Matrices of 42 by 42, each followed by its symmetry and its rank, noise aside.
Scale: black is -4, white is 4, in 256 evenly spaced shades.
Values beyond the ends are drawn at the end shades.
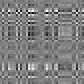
no symmetry, rank one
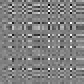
no symmetry, rank one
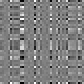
no symmetry, rank one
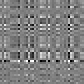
no symmetry, rank one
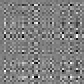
antisymmetric, rank two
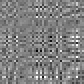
symmetric, rank two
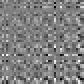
antisymmetric, rank two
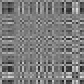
symmetric, rank one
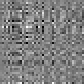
no symmetry, rank three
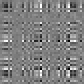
symmetric, rank one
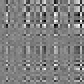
no symmetry, rank one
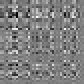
no symmetry, rank two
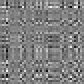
antisymmetric, rank two
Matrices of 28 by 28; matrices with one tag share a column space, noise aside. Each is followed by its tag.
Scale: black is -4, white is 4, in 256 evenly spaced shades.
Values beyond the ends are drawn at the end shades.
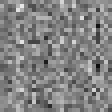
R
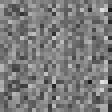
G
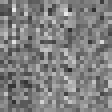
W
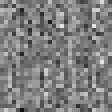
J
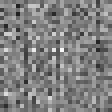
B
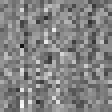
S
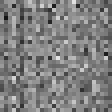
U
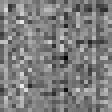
W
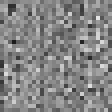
W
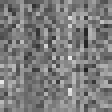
W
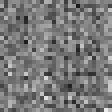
U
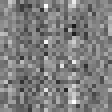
R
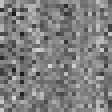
B
